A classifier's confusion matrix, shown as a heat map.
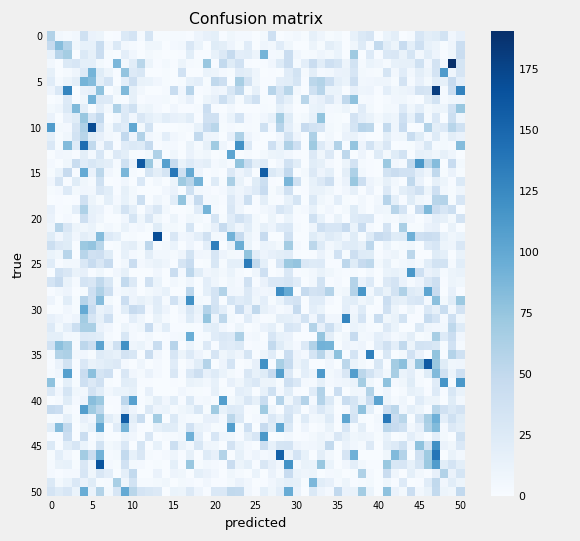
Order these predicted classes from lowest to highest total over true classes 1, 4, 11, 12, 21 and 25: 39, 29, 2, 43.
39, 43, 2, 29
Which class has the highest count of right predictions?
15
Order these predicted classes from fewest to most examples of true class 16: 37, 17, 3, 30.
3, 30, 17, 37
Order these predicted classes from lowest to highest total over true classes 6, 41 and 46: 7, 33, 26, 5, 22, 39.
7, 39, 22, 26, 33, 5
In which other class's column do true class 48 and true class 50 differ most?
9
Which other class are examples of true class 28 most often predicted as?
38
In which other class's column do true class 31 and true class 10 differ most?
5
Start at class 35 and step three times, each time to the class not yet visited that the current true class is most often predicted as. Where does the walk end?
17
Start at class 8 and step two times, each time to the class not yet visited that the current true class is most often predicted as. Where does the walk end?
49
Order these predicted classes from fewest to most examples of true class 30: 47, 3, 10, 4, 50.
3, 47, 50, 10, 4
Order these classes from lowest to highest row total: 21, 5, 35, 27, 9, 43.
21, 27, 9, 5, 35, 43
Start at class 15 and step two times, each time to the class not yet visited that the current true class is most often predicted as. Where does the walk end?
44
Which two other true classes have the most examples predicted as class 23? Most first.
12, 14
